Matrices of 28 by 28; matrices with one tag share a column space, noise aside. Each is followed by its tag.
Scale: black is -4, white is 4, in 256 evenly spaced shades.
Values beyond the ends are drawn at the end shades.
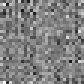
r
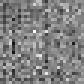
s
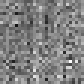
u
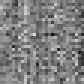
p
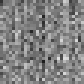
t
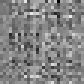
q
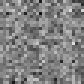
r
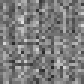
u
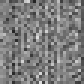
q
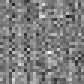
p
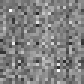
u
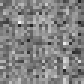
u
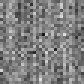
p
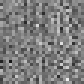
u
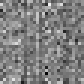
r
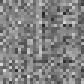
u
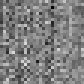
u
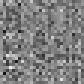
s
